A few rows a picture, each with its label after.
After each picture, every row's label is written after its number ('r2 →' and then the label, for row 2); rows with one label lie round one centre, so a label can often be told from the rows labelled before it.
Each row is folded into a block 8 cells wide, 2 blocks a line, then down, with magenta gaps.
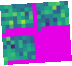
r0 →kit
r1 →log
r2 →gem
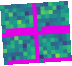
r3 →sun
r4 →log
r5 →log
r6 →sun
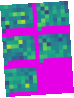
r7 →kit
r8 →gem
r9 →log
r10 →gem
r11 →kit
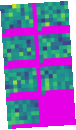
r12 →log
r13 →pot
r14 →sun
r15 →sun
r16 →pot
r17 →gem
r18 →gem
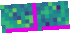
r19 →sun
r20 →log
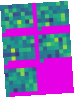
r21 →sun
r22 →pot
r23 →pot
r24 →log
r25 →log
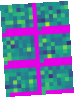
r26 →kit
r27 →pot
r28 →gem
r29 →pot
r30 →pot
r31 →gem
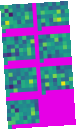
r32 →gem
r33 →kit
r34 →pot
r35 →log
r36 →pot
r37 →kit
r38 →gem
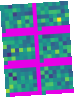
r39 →sun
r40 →kit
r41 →pot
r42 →sun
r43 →gem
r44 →gem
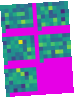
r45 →kit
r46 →sun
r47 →log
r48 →kit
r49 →log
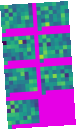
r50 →gem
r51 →pot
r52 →log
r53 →gem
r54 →log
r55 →kit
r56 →gem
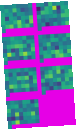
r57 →sun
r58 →log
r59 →kit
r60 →sun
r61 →kit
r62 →log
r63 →pot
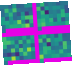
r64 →sun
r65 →gem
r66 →pot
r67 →gem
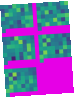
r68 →log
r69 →sun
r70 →log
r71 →gem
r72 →gem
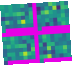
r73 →kit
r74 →log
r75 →kit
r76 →pot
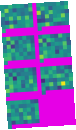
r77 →pot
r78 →pot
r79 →gem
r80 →gem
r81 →gem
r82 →kit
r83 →kit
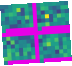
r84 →log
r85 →pot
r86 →gem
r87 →log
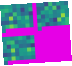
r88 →pot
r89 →log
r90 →pot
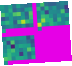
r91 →kit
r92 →gem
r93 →gem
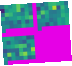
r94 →log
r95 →log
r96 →kit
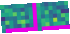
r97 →kit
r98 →sun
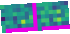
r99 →kit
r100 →kit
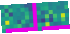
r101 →gem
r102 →pot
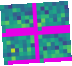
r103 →sun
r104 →gem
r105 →pot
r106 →sun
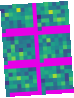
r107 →log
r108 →kit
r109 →sun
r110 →gem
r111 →kit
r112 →kit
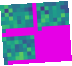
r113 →gem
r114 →gem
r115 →sun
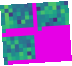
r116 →gem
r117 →log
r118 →sun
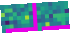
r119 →pot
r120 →pot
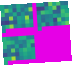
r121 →pot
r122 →log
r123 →pot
